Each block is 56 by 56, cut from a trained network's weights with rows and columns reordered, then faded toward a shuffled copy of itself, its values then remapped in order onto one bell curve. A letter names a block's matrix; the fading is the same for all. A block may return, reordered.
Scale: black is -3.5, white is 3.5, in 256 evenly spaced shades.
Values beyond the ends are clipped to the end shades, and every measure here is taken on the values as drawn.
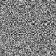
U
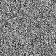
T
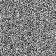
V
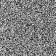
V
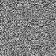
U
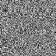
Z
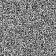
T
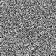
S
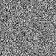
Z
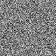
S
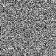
Z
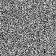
S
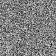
V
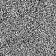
S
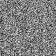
V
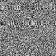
U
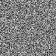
Z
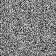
V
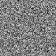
Z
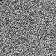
S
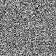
S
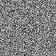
T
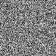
V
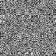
U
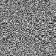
U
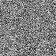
V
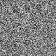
S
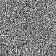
S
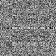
U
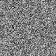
S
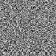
U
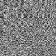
U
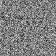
T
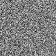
S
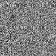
Z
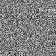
Z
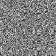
U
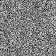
V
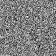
S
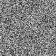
S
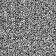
V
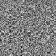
Z
